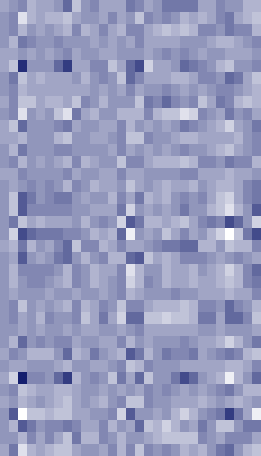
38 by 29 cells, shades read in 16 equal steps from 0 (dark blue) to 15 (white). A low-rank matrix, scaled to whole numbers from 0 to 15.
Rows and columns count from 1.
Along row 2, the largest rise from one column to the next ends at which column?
3
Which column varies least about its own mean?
1
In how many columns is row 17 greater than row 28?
9
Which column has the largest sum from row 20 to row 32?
26
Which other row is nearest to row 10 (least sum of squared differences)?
37
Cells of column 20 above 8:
19
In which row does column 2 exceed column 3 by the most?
32
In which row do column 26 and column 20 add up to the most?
20
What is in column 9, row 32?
10
